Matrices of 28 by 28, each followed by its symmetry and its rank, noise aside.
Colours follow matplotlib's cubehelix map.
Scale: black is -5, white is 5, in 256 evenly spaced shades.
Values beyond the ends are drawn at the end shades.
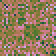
symmetric, rank four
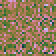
no symmetry, rank four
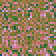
no symmetry, rank four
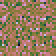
antisymmetric, rank four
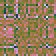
no symmetry, rank two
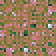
symmetric, rank four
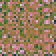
no symmetry, rank four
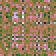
no symmetry, rank two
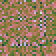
no symmetry, rank four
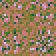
symmetric, rank four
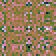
antisymmetric, rank two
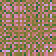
symmetric, rank two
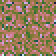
antisymmetric, rank four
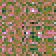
no symmetry, rank three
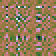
no symmetry, rank two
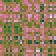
no symmetry, rank three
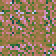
antisymmetric, rank four
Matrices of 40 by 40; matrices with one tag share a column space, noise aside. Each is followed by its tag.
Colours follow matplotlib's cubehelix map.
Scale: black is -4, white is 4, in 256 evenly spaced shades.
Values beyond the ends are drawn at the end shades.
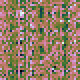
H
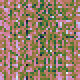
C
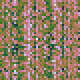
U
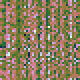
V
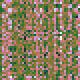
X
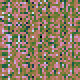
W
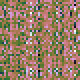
H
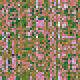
C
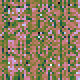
C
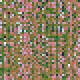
W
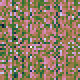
U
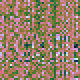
V
